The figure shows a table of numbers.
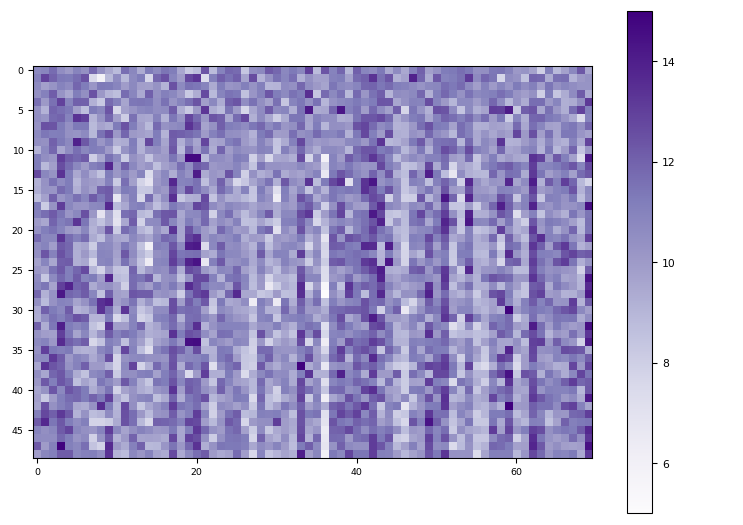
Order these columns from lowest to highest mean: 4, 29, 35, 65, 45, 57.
45, 29, 35, 65, 57, 4
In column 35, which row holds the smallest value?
19
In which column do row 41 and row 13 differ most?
51
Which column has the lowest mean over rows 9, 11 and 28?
36
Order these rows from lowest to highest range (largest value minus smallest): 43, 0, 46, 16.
0, 43, 46, 16
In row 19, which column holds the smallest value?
10
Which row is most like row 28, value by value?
26
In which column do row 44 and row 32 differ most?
9
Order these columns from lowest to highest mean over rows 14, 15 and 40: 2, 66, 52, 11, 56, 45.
56, 45, 52, 11, 2, 66
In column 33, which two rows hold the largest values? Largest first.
37, 48
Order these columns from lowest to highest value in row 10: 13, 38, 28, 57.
13, 57, 38, 28
